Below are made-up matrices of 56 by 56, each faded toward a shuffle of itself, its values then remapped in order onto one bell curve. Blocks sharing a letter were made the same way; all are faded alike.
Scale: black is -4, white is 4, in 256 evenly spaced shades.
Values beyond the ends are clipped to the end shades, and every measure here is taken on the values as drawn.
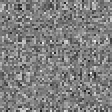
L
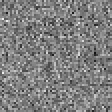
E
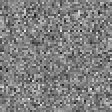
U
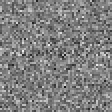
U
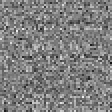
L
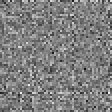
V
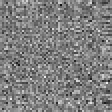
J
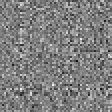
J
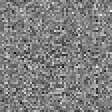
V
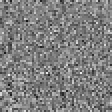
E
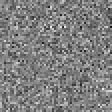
U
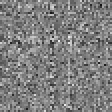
V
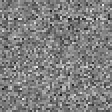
U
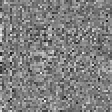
V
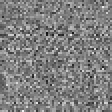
L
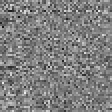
L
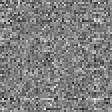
V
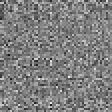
J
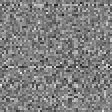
L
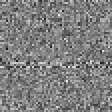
E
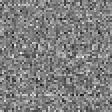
E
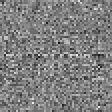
V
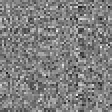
J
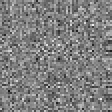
J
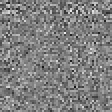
V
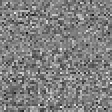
E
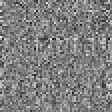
V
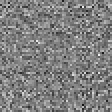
L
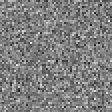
U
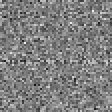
E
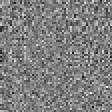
J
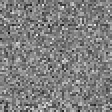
U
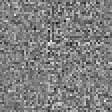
V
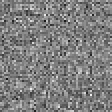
J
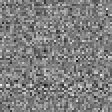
L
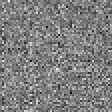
V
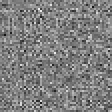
L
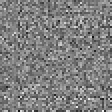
V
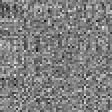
J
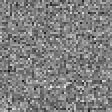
E
